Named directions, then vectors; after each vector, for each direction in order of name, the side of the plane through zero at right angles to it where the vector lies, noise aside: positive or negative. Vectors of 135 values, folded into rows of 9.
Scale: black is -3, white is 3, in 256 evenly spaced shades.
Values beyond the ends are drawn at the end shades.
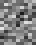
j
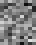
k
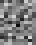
positive, negative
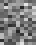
negative, negative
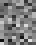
negative, positive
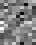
positive, positive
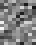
positive, positive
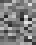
positive, negative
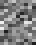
positive, positive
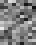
positive, positive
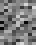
negative, negative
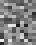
positive, negative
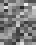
negative, negative
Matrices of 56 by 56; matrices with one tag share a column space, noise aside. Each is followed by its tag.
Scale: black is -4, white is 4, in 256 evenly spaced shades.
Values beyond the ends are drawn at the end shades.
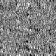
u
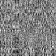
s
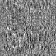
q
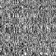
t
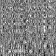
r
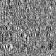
q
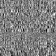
s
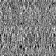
q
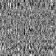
u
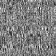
q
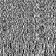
r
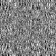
u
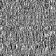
q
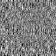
u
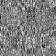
q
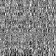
s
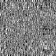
u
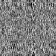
u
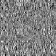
u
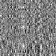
r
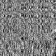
r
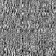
s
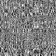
s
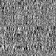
q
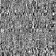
s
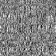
t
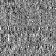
q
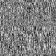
q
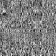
s
